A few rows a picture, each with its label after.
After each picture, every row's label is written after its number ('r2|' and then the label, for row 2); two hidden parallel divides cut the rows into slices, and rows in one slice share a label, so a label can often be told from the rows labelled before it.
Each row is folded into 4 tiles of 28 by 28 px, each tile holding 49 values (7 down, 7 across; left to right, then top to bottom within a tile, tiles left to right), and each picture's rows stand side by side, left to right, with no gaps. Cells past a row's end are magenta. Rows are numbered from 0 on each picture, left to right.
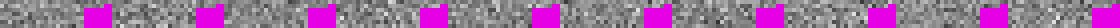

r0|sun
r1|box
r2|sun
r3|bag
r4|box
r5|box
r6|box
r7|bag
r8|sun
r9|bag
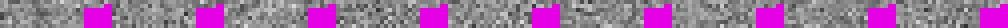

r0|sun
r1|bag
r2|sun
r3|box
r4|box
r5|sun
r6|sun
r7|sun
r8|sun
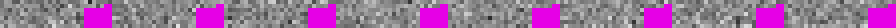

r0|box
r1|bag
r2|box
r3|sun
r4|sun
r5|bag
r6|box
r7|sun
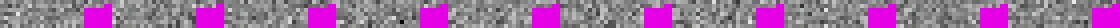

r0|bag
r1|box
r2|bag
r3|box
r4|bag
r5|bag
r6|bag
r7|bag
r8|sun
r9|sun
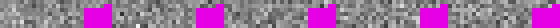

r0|sun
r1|bag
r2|sun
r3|bag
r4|bag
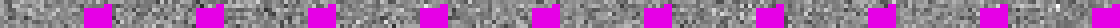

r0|sun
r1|bag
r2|box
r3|box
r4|box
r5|sun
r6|bag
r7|bag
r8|sun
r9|sun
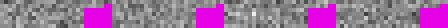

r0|sun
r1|sun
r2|box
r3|box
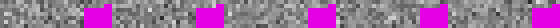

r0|box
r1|box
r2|sun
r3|box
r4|sun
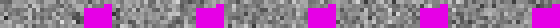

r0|box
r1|box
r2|sun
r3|box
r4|bag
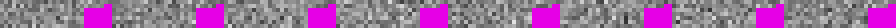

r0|bag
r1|bag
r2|bag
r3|bag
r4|bag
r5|box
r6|bag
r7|box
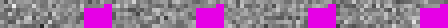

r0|box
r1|sun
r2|sun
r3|bag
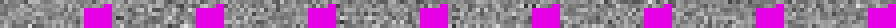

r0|sun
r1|box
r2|sun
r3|bag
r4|box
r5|bag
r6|sun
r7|sun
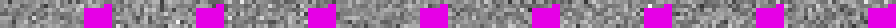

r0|sun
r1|bag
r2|bag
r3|sun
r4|sun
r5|box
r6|bag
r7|box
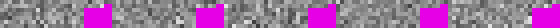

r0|box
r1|bag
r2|box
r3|sun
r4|bag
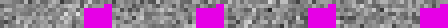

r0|bag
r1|box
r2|box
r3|box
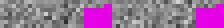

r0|box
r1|box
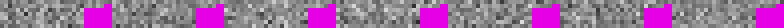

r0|bag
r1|sun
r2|box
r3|box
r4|box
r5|bag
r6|sun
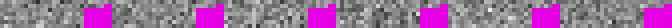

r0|bag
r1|sun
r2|box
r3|box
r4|bag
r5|sun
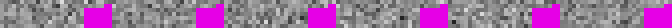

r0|box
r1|sun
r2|box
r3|box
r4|bag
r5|sun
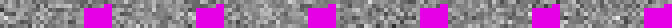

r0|bag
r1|bag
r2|sun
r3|box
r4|box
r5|box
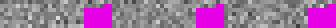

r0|box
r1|sun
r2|bag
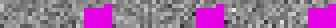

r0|sun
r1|bag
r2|bag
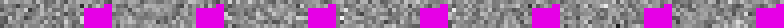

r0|bag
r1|sun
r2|bag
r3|bag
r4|bag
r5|box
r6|sun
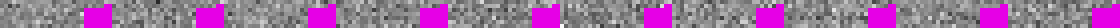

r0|sun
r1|bag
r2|sun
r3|sun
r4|box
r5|box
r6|box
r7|box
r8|sun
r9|sun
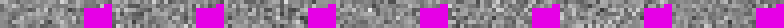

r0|sun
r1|bag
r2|box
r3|sun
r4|box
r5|box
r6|sun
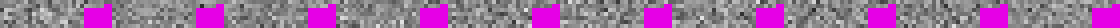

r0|bag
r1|sun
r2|sun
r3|bag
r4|box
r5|box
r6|box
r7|bag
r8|bag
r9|sun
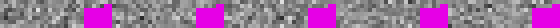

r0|box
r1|bag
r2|bag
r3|sun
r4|sun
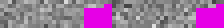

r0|sun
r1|bag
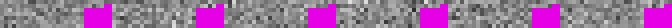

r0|sun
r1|box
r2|sun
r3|bag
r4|box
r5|sun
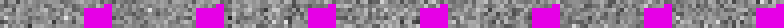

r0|bag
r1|sun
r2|box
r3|box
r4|box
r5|sun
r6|bag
